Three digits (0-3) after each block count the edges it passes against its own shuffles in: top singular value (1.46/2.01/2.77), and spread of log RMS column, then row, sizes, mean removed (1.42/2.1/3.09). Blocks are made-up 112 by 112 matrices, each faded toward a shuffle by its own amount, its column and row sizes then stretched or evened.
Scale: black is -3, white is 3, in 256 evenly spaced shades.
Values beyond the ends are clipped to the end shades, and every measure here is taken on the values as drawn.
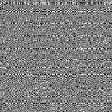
3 0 3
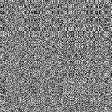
3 2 2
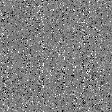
0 2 0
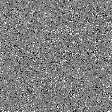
0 1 1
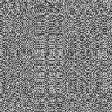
3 2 0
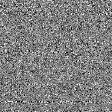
0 0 2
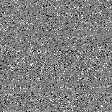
1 0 2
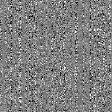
1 3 0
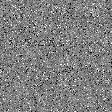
0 0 1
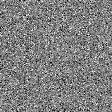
1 0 0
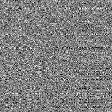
2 0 2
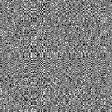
3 2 1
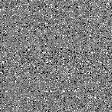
0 2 2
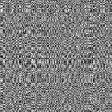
3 2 2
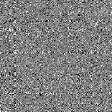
2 2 2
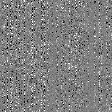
0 3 0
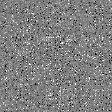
1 2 1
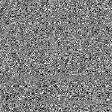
1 1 3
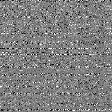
2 0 3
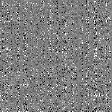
0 3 2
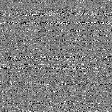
1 0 3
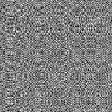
3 1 0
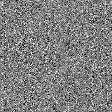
0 2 0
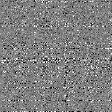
1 2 3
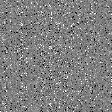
1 2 1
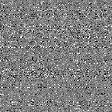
2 1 3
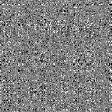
2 2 2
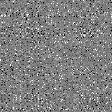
2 1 1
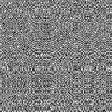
3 0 2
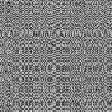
3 2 0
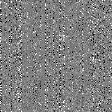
1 3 0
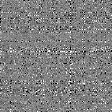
2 2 3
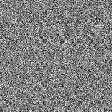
2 0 1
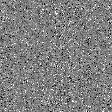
0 1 0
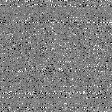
0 1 3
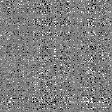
1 3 3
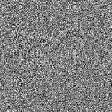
2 1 0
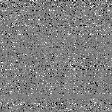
1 1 3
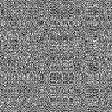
3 0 0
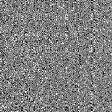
2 2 0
